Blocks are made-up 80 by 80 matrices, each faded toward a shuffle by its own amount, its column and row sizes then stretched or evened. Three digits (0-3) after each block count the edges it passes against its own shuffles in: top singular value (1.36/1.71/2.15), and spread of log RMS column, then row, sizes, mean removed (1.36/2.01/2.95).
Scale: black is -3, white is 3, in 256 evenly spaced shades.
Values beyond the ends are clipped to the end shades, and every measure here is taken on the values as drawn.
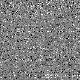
1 0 2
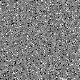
0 1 1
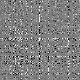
2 3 3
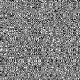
3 0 2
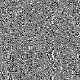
2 2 0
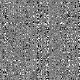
1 3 2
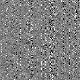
2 3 0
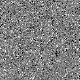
0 2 0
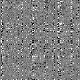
3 3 2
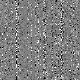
2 3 0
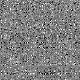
2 1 2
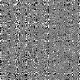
3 3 2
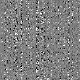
1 3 1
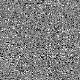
1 1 2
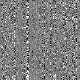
2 3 0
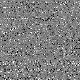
1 0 2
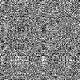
3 1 2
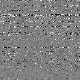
1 1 3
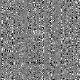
2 3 1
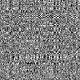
3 1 2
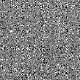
1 2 2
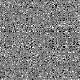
2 1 2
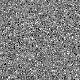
1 1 1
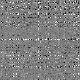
1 2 3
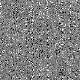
2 2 1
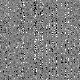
0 3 1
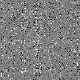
1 2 1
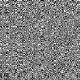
3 2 2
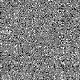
2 1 0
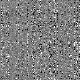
0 3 1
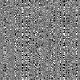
3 3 0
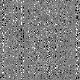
0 3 1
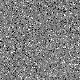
0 1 0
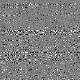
3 1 3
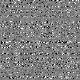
2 0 3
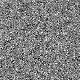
1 1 0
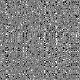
3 2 1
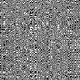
3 2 1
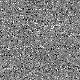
0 0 2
